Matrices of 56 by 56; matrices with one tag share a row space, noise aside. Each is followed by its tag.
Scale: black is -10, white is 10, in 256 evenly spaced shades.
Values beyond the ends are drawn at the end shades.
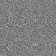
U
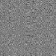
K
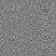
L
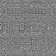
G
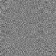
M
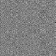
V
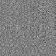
V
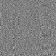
L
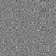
V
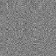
U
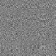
V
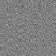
U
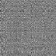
G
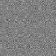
U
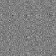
K
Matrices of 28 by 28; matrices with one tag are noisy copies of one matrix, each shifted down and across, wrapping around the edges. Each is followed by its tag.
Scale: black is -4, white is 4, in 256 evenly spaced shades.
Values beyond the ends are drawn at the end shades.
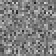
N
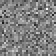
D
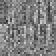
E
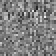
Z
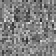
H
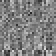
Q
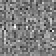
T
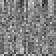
Q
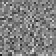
D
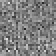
T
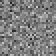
D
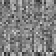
Q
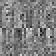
Q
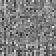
T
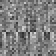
Q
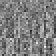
E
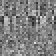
Q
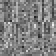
E
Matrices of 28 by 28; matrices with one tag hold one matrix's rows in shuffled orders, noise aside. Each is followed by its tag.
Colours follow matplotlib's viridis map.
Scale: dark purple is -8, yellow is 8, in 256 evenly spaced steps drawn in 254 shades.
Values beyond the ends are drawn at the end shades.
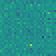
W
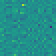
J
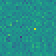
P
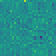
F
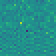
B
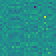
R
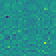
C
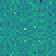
F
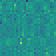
B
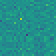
B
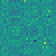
R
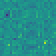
C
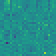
C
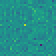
F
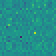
P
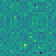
F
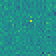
W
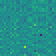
F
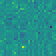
J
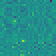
J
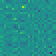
J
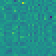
J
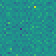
P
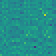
R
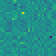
J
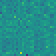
B
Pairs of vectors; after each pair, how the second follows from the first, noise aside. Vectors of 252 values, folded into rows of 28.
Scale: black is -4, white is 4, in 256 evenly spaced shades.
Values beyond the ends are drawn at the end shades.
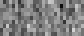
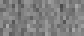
shrunk.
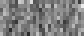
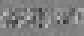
partly zeroed.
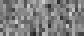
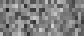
shuffled.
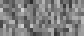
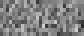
shuffled.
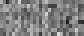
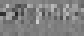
reversed, partly zeroed.
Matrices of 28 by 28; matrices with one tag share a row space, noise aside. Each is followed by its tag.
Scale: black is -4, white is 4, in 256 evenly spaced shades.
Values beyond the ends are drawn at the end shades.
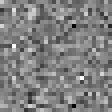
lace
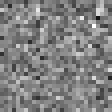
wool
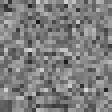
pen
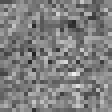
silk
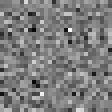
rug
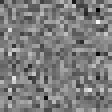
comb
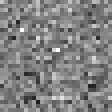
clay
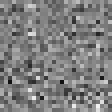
comb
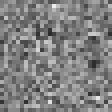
clay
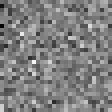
rug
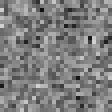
wool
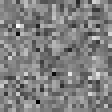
clay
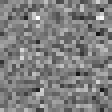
wool
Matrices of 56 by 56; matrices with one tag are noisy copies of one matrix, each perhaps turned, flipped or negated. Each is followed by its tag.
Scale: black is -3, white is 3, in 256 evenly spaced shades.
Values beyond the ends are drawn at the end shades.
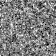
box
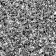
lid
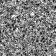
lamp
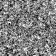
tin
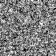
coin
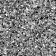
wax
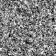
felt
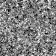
tin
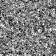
felt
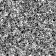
lid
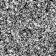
tin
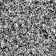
felt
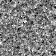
lid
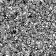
lamp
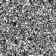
lamp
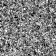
coin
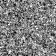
coin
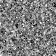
lamp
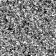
wax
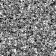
lid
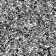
tin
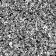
wax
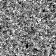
wax
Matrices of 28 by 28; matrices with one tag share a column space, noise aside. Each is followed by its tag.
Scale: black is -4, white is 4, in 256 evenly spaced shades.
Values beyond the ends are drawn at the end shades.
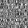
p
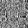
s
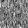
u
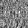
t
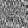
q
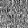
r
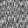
q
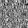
p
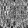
t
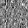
p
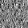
p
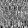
t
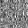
s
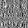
u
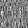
t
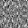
q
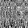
t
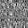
p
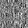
u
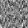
q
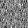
p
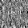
t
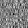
p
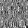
t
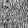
p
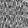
q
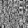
r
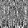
t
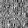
u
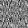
q
